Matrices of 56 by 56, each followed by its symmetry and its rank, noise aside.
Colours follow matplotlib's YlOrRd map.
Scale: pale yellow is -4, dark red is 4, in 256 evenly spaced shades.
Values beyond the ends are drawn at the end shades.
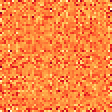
antisymmetric, rank eight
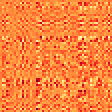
antisymmetric, rank four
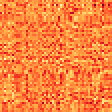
no symmetry, rank six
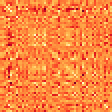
symmetric, rank four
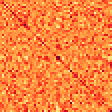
symmetric, rank eight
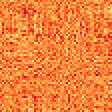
no symmetry, rank six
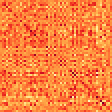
symmetric, rank four
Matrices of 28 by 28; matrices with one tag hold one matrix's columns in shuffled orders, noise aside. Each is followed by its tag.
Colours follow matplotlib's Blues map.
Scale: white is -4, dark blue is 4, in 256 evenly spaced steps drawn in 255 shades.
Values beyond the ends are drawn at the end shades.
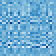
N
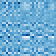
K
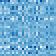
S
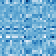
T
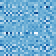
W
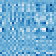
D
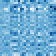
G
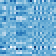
S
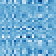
T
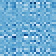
K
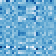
S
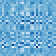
N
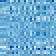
S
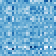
S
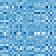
W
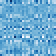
T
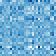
S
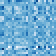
S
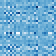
W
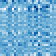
G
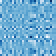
T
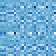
W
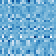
T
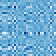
W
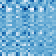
G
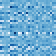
W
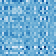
S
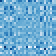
S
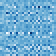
W
